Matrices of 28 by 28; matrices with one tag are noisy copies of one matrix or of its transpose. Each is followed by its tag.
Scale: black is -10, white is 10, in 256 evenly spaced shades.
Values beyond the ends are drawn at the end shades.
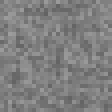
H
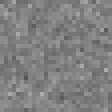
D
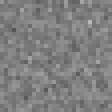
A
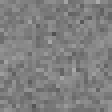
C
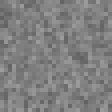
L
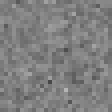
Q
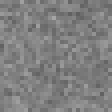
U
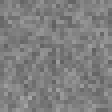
D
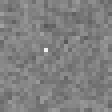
U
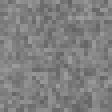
H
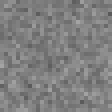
A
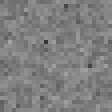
L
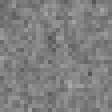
L
